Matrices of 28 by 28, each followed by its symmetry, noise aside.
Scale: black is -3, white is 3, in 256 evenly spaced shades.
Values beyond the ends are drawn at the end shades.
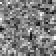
no symmetry.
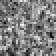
no symmetry.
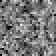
mirrored top to bottom.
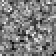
symmetric.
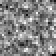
mirrored top to bottom.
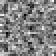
mirrored top to bottom.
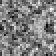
mirrored top to bottom.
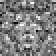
mirrored left to right.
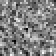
symmetric across the other diagonal.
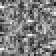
mirrored top to bottom.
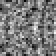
mirrored top to bottom.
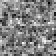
no symmetry.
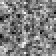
mirrored top to bottom.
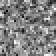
no symmetry.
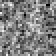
no symmetry.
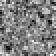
symmetric across the other diagonal.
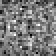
mirrored top to bottom.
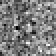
mirrored top to bottom.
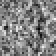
mirrored top to bottom.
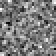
symmetric.
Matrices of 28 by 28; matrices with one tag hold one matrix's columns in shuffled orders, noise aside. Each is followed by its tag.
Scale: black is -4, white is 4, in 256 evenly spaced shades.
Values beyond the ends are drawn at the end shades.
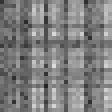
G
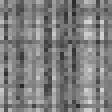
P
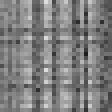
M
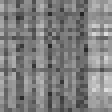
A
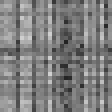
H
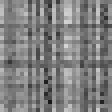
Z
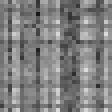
P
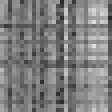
Z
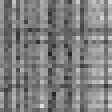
M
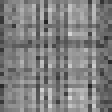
G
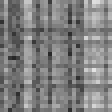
M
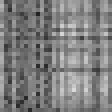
A
